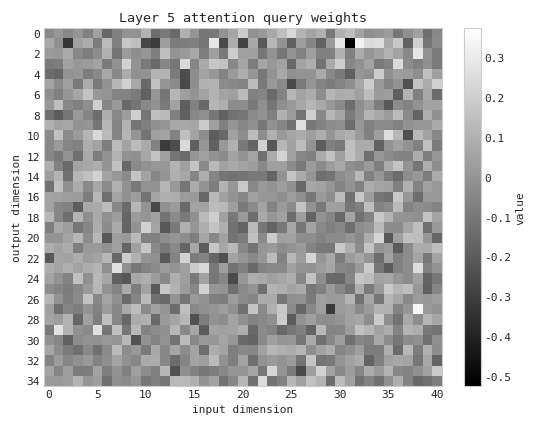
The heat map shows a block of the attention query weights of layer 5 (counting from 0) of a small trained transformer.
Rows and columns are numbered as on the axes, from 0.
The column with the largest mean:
5
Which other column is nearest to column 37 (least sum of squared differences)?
18
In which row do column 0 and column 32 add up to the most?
1
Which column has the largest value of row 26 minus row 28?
15
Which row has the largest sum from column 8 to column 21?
13
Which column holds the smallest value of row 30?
9
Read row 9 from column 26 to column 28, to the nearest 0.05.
0.25 -0.1 -0.05
